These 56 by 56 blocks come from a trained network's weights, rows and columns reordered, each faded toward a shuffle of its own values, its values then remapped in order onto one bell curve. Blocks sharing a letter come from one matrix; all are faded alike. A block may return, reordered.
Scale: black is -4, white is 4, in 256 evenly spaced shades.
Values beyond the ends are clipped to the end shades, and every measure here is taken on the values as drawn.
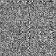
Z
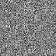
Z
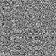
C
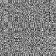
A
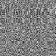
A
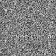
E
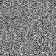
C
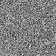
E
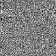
C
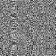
A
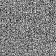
E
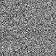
C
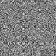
C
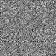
E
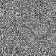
C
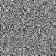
Z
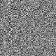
C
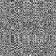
A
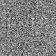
E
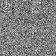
E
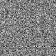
E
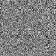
C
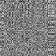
A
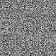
Z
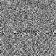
Z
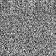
E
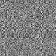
C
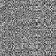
A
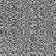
A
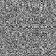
C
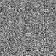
C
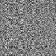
A
